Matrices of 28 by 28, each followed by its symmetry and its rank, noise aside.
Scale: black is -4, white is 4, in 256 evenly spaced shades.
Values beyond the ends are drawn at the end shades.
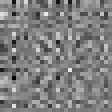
no symmetry, rank three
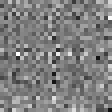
no symmetry, rank five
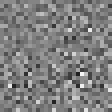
no symmetry, rank five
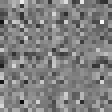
antisymmetric, rank four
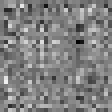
no symmetry, rank four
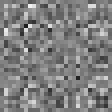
symmetric, rank three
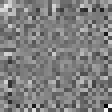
symmetric, rank four
